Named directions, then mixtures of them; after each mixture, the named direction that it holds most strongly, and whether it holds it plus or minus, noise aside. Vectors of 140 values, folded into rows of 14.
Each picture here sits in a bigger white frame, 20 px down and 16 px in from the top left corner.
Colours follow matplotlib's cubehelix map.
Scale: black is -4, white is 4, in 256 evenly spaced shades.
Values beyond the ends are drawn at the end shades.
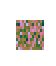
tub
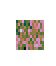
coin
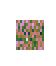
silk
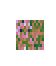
coin, minus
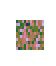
tub, minus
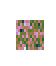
coin, minus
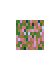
silk, minus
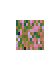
coin, plus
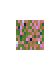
silk, plus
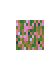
tub, minus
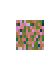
tub, plus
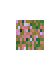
coin, minus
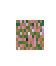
tub, plus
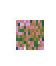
silk, plus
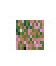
coin, plus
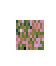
coin, plus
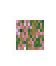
coin, minus
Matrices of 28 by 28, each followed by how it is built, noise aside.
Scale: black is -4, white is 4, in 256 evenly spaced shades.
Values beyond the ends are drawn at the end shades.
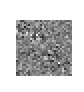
block diagonal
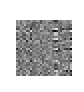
low rank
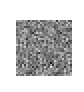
repeating columns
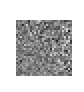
upper triangular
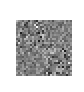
block diagonal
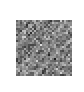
Hankel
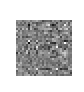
low rank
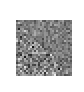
lower triangular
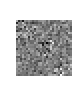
block diagonal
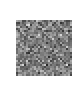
repeating columns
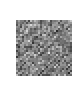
Hankel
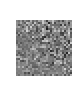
upper triangular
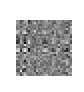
low rank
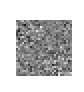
block diagonal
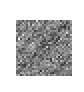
Hankel
